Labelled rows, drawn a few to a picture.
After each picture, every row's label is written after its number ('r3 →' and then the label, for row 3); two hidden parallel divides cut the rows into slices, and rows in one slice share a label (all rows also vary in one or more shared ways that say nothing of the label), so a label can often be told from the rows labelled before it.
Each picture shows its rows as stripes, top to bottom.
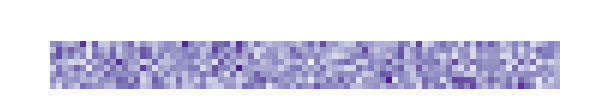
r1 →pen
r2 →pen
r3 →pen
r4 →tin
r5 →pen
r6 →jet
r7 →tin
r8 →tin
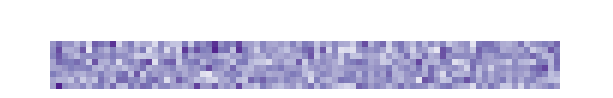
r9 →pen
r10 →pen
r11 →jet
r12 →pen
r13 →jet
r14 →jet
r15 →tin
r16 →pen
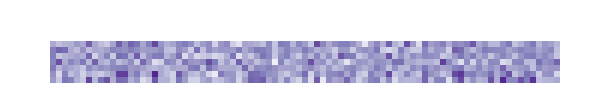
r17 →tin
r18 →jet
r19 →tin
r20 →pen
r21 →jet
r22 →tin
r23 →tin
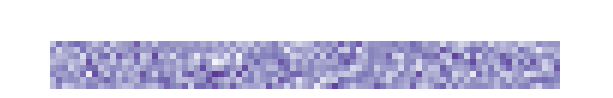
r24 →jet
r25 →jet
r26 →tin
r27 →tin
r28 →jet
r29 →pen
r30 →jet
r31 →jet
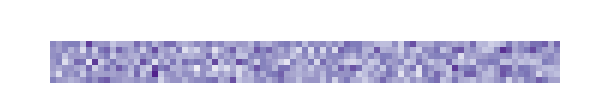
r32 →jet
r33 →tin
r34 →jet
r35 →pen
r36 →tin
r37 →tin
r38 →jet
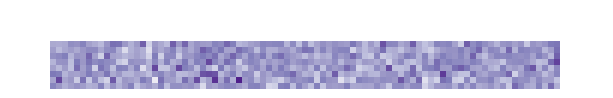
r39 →jet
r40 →jet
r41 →jet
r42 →jet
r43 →tin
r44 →jet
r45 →pen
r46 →jet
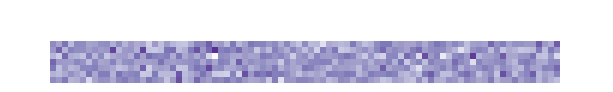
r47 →jet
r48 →pen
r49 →tin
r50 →jet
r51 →jet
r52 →tin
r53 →jet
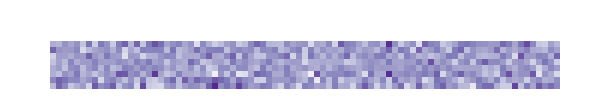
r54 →tin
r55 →jet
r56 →jet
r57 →jet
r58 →jet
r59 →tin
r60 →pen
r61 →pen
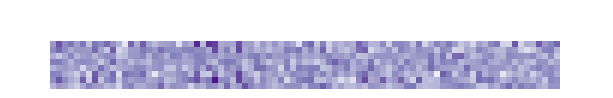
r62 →pen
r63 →pen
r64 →jet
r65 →jet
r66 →jet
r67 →pen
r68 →pen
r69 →jet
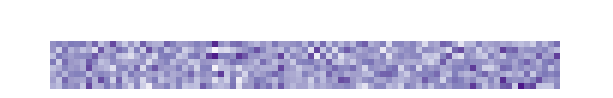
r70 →pen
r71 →tin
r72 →pen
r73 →jet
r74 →tin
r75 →jet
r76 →tin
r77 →tin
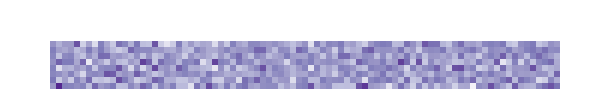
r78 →tin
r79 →jet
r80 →jet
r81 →pen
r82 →tin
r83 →jet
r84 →tin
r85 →pen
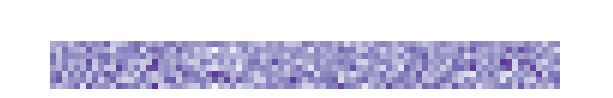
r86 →jet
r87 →tin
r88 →jet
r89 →tin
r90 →tin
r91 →pen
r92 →pen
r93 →tin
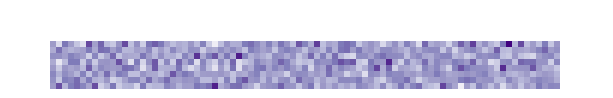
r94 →tin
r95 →jet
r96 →pen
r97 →tin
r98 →tin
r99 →jet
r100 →jet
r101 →pen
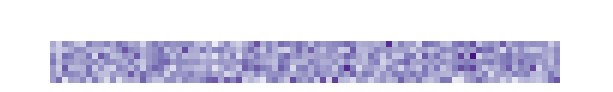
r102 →tin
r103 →jet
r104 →tin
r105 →jet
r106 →tin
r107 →jet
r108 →pen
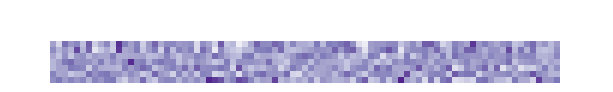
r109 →tin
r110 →tin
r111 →jet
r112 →jet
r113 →pen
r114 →tin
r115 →pen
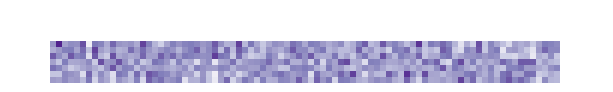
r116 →pen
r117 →pen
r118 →pen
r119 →tin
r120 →jet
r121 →tin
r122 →tin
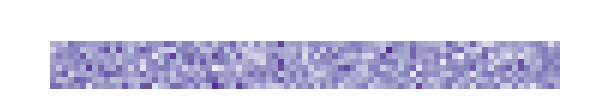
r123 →jet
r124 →jet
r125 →pen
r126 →jet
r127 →tin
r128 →jet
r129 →jet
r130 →pen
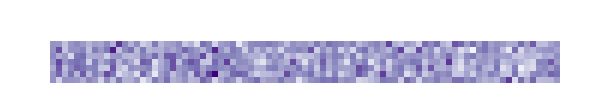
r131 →tin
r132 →pen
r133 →jet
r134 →pen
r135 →pen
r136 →pen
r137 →tin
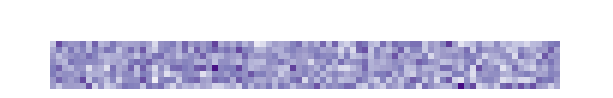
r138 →pen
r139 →pen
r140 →jet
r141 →jet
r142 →pen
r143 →jet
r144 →pen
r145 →tin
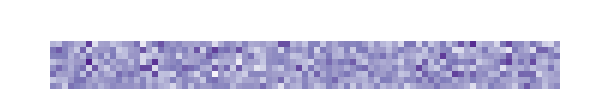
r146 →tin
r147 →pen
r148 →jet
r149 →tin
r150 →pen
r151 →tin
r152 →jet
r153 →jet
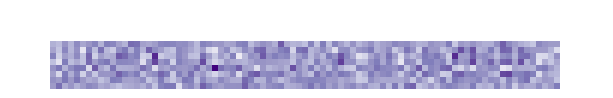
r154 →jet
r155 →tin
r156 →tin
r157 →tin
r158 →pen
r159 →tin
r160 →jet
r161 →jet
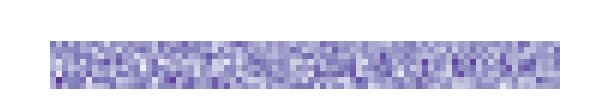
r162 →jet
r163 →jet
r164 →jet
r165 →tin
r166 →tin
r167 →tin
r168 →pen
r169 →pen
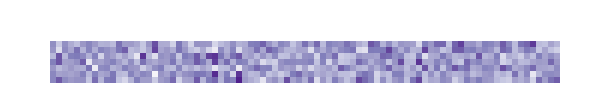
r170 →tin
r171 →tin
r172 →pen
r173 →pen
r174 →tin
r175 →pen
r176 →pen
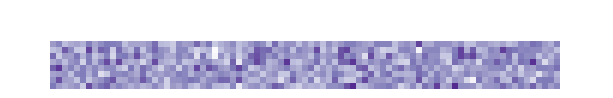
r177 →jet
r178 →tin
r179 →tin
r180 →tin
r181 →pen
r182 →jet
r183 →pen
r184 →tin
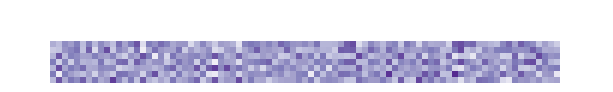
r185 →tin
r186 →tin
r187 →pen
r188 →tin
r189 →pen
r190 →tin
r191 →pen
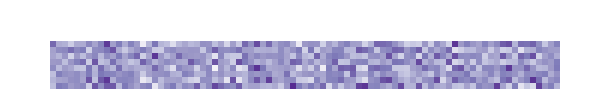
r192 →tin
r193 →pen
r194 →tin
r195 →pen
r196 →tin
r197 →jet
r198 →tin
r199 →pen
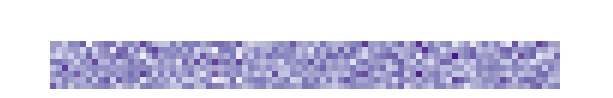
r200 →pen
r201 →tin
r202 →tin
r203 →pen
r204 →jet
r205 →pen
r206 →tin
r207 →jet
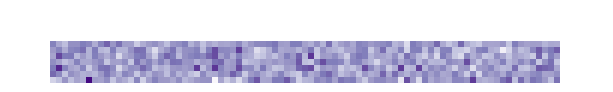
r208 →jet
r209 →pen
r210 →pen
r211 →jet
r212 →pen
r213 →jet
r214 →tin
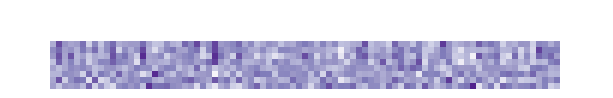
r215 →pen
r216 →pen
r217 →pen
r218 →pen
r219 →jet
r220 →tin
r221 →pen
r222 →tin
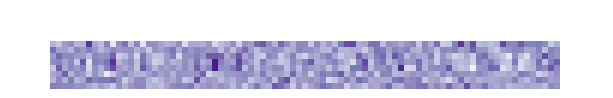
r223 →tin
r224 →jet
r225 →pen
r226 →pen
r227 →pen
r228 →jet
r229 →jet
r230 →jet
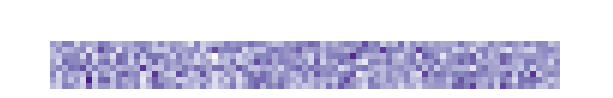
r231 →jet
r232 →pen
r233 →tin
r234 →tin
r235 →pen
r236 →tin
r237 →tin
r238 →tin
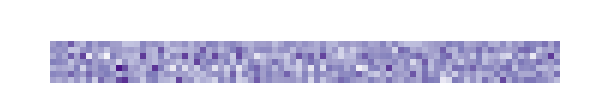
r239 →jet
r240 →jet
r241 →pen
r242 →jet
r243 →tin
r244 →jet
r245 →tin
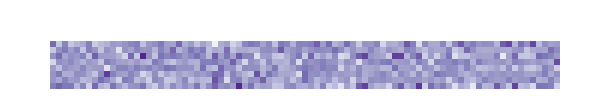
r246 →tin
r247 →jet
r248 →pen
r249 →jet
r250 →jet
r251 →jet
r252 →jet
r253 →pen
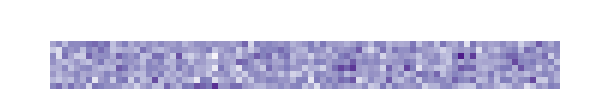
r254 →jet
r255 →jet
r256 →tin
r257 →jet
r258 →tin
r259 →jet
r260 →tin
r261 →pen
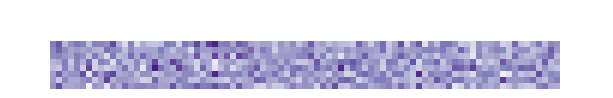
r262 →pen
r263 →jet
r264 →pen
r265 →tin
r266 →tin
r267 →pen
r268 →tin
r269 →pen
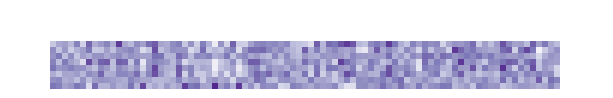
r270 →tin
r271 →tin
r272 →jet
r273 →tin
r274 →tin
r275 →tin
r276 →jet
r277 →pen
